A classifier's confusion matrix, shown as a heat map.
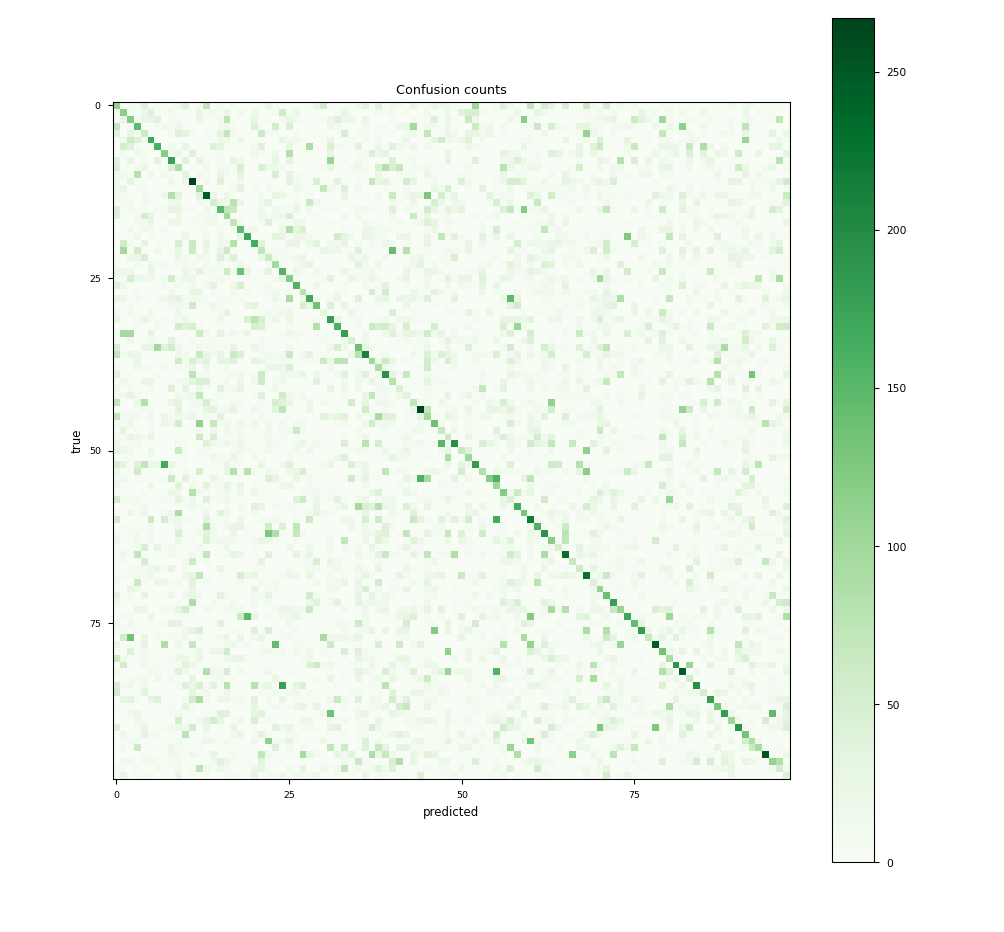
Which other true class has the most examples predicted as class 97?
74
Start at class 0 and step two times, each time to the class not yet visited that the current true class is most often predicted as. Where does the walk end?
7
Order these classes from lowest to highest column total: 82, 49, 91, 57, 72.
49, 72, 82, 91, 57
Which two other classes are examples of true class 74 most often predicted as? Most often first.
19, 60
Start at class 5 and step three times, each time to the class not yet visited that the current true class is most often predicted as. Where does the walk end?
3
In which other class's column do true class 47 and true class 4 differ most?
68
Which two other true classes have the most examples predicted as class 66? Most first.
94, 49
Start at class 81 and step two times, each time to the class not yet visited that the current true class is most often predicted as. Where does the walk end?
69
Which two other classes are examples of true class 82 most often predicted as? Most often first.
55, 48
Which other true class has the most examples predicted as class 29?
32
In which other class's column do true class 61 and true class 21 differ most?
40
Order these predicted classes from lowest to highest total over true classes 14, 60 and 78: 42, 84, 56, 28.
42, 84, 56, 28
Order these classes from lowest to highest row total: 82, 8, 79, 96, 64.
64, 96, 79, 8, 82
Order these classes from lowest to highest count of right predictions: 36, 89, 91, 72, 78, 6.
89, 91, 6, 72, 36, 78
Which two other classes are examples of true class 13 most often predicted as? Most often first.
45, 8
